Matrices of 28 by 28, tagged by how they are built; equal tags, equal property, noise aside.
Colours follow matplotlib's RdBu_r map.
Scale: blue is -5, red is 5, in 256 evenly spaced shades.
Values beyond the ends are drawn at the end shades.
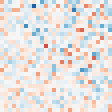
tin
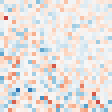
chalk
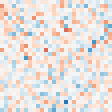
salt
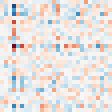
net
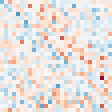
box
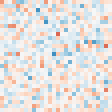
salt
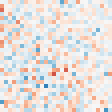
chalk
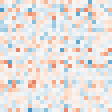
net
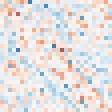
box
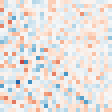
chalk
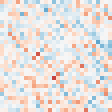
box
